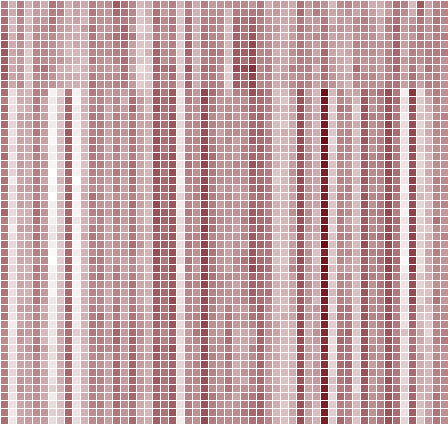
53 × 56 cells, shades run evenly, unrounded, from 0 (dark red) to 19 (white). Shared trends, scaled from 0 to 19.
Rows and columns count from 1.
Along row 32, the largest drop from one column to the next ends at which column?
52
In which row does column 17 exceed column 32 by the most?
9
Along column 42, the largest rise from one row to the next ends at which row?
12
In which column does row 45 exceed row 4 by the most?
7
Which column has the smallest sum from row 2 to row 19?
41
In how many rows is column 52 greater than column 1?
11
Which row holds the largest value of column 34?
1
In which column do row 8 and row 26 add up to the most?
23
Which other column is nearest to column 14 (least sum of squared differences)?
3
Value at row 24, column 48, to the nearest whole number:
10
